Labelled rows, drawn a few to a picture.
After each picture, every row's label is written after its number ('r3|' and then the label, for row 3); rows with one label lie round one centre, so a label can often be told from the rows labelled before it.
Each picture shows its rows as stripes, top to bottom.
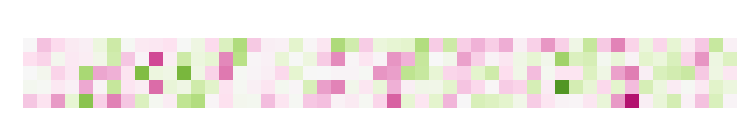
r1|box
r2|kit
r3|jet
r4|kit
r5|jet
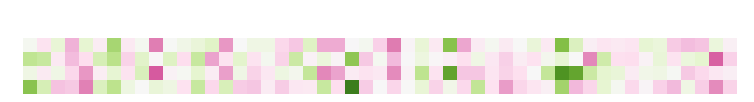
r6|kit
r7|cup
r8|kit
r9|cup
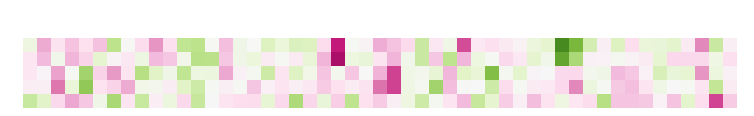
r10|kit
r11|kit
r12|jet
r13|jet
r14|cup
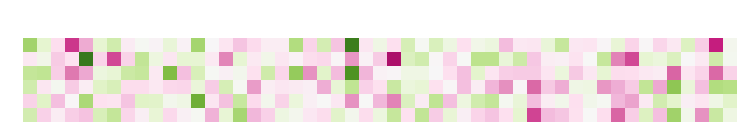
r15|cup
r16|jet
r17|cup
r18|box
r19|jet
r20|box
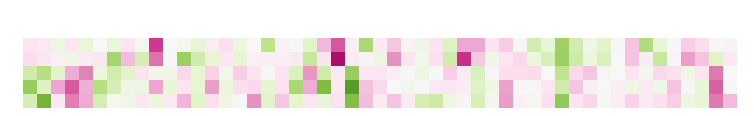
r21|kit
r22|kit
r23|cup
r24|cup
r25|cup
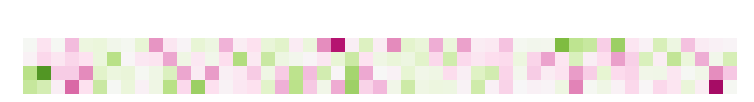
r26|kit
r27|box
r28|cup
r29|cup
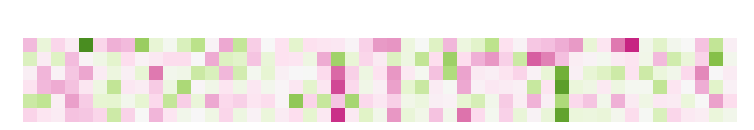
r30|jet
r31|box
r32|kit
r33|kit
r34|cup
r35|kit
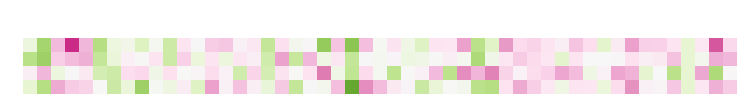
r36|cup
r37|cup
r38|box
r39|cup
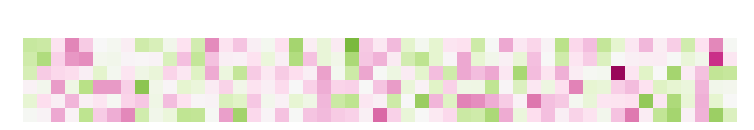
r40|cup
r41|cup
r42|box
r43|jet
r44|box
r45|jet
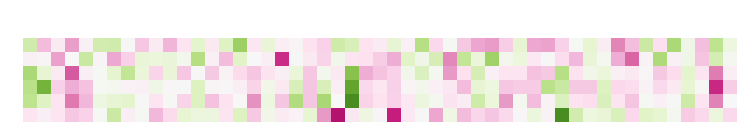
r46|box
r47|jet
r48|cup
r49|cup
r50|cup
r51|kit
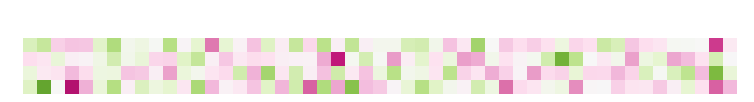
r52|cup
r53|kit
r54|box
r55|cup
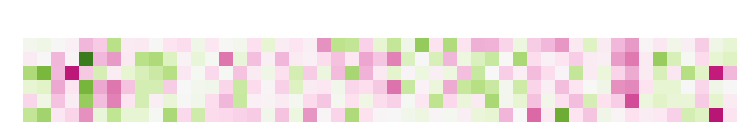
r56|box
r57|jet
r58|cup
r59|jet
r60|jet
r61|cup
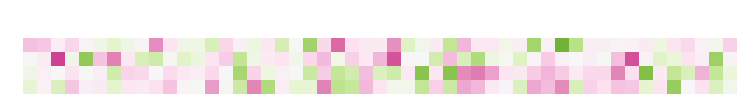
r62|kit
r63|jet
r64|box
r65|box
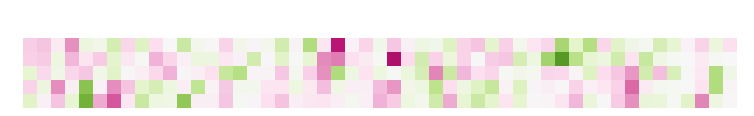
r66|kit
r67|kit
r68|box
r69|jet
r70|jet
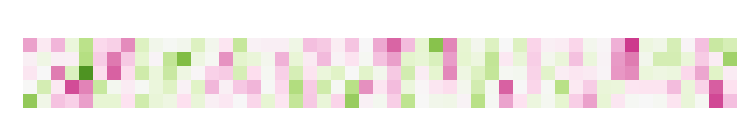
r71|jet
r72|jet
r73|jet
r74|cup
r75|cup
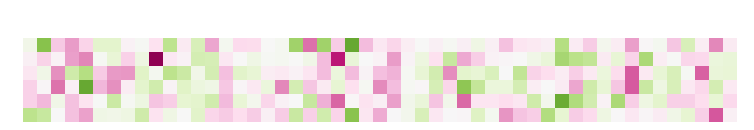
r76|cup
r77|kit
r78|jet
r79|jet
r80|kit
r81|cup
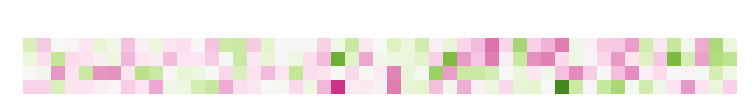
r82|box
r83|box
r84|jet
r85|kit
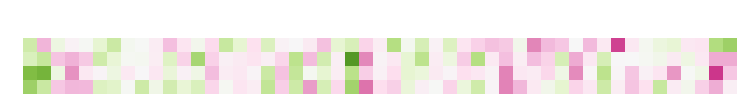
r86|box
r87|cup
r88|cup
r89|cup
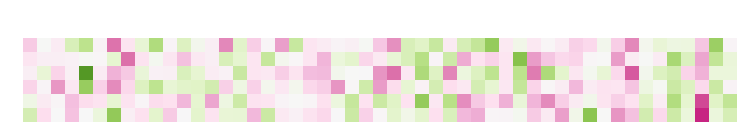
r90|jet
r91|box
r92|jet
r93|jet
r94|box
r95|box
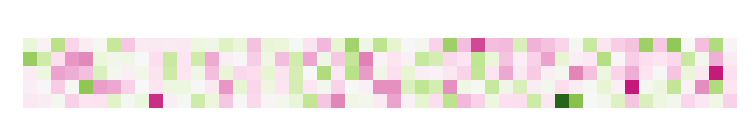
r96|box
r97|cup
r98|cup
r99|jet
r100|kit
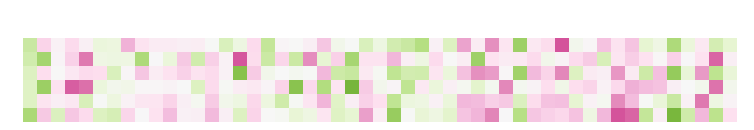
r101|box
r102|cup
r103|box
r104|cup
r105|box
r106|box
